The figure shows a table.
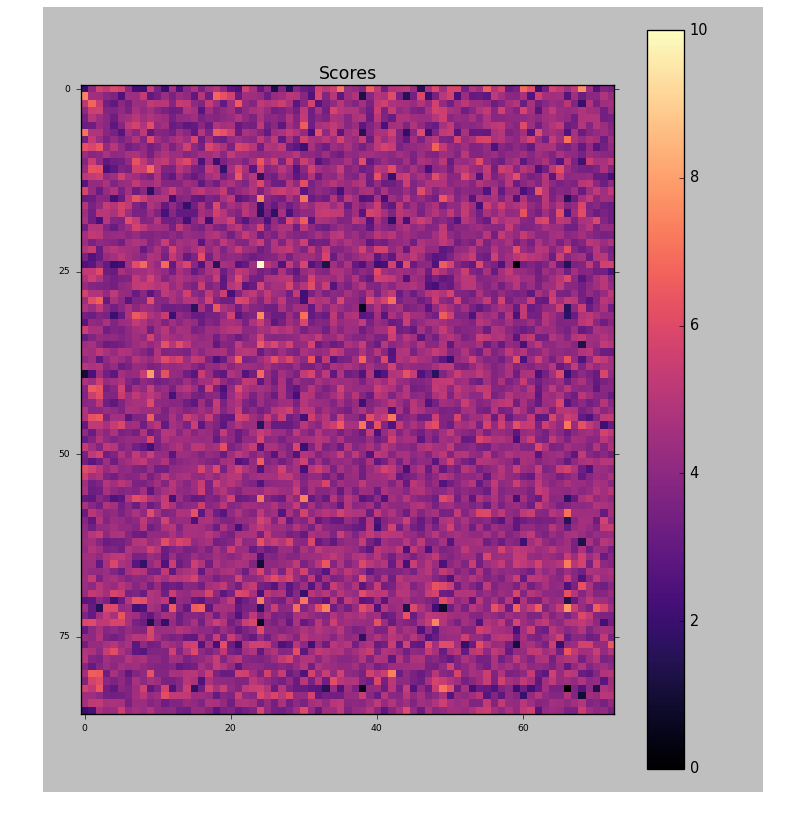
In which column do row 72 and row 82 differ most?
38
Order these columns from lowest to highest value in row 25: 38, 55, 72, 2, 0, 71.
72, 71, 38, 55, 0, 2
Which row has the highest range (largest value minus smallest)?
24
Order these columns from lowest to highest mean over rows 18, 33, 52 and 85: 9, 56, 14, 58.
14, 9, 58, 56
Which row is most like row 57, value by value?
55
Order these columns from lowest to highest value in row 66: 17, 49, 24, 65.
65, 17, 49, 24
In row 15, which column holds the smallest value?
66
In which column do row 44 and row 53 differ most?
42
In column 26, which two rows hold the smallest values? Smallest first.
0, 17
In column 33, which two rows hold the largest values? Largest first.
71, 65
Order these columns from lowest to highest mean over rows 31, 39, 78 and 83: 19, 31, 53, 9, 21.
19, 53, 21, 31, 9
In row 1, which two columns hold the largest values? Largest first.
0, 18
